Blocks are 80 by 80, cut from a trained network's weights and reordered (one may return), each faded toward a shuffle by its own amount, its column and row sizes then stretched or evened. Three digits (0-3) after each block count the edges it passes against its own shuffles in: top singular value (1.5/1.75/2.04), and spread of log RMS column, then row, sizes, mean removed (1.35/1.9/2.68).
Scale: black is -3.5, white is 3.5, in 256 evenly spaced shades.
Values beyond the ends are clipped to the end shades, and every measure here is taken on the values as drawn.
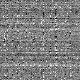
3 2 0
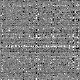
2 2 2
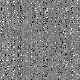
1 3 1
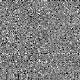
2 1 1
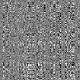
3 3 2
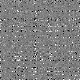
0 2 3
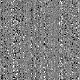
1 3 0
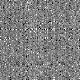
1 1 1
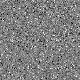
1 0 1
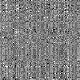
3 2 2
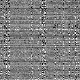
3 3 0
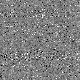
0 0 2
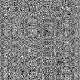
3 1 0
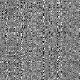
2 3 0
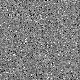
0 0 0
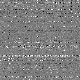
1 1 3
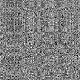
3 0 0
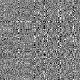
3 2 1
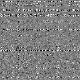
2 1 3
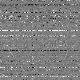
3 0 3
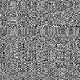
3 0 2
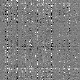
2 3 1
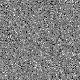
1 0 0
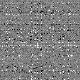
1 2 2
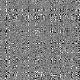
3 3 3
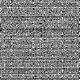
3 2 0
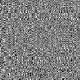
3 2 1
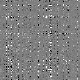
2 3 2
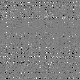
0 2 3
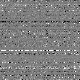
3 1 3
